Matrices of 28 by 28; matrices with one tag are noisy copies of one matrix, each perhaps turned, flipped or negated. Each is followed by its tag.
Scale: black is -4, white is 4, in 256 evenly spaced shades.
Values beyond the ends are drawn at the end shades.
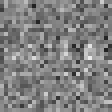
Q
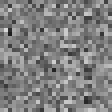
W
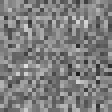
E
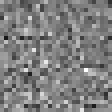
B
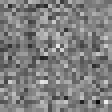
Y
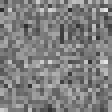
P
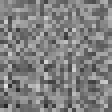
B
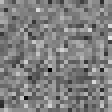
P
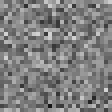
Q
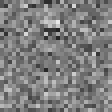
Q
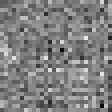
P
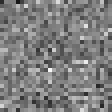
P
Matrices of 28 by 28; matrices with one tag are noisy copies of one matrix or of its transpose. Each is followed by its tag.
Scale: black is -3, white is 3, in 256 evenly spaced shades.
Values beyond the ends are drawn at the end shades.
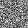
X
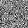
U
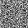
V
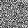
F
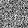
U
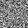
V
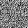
F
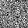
U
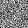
X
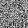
V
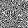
F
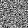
F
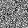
X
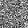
X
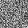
X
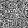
V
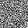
X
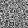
V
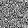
F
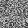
V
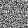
F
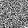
X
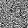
U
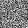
X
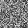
U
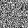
F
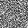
X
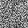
X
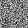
F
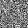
U
